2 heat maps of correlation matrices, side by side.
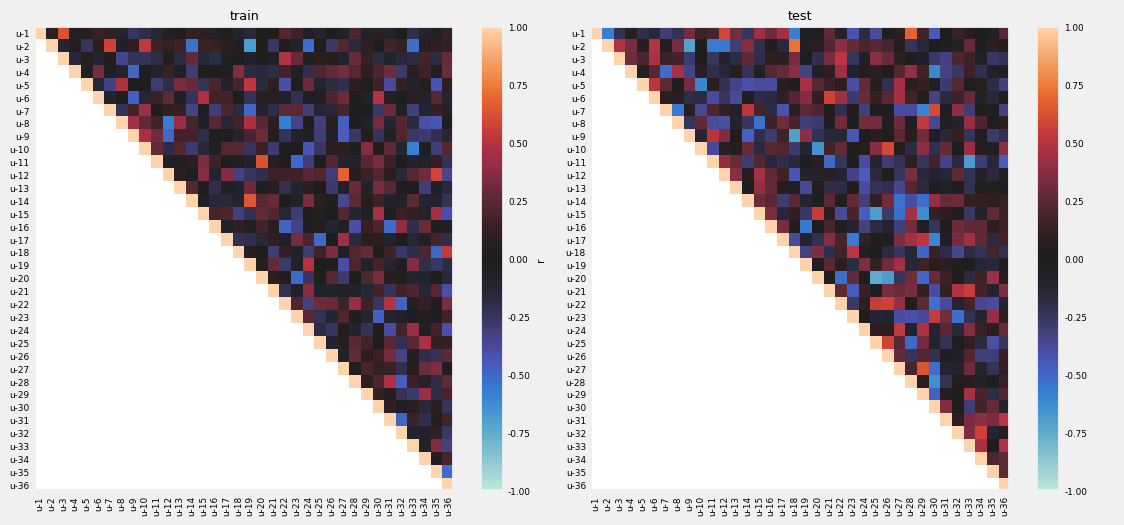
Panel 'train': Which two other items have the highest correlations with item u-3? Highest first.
u-1, u-22
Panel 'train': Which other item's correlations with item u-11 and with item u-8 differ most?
u-5
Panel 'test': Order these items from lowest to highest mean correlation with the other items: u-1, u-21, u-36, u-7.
u-7, u-1, u-36, u-21
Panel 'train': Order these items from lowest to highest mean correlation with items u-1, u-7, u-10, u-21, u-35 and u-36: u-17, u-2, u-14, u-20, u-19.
u-19, u-14, u-20, u-17, u-2
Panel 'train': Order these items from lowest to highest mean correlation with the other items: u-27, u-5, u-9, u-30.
u-9, u-5, u-27, u-30
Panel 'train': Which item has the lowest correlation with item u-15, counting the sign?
u-36
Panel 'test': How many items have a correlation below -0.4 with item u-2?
4
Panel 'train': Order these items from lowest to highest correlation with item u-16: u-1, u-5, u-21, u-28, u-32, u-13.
u-28, u-13, u-1, u-21, u-5, u-32
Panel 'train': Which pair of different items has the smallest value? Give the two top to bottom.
u-2, u-19
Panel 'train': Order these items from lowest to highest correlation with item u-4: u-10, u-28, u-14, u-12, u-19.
u-14, u-19, u-10, u-12, u-28
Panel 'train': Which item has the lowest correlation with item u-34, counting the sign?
u-8
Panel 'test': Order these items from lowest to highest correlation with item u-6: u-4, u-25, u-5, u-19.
u-25, u-4, u-19, u-5
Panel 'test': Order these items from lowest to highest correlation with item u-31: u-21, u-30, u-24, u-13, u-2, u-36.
u-13, u-2, u-21, u-24, u-30, u-36
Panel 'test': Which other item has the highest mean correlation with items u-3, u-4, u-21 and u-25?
u-22
